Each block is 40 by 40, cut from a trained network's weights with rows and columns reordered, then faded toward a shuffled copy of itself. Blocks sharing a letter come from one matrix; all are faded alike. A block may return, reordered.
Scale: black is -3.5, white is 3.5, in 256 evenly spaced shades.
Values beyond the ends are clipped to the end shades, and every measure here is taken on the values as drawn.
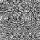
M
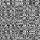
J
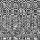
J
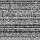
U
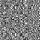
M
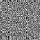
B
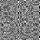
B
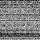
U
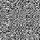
M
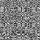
B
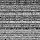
U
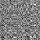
B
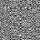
B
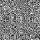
M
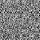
M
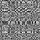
J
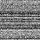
U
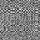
J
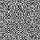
B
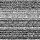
U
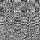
J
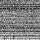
U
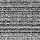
U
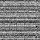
U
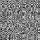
M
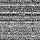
U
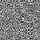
B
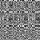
J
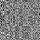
B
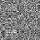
M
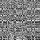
J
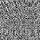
M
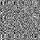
B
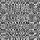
J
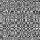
J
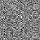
B
